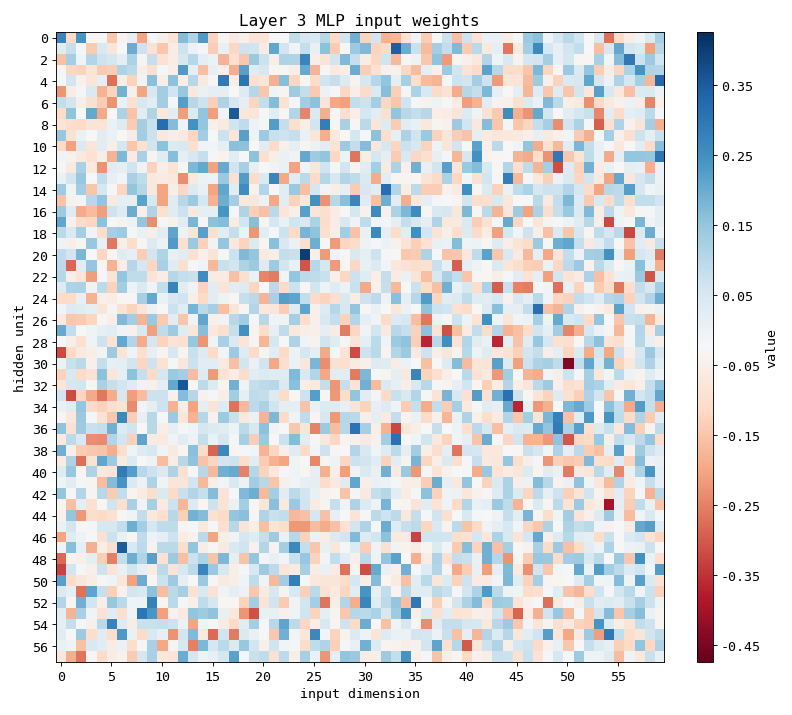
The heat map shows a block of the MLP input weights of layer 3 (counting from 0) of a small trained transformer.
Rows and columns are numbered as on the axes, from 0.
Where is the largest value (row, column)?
20, 24
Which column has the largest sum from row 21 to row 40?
57
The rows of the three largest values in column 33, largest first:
1, 37, 48
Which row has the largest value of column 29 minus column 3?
33
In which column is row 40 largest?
6
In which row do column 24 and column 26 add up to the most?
11
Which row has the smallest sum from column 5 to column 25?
34
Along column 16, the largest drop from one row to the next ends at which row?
5
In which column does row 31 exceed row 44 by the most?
23
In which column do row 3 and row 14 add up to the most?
18
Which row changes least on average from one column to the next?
45
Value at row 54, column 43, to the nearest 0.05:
0.1
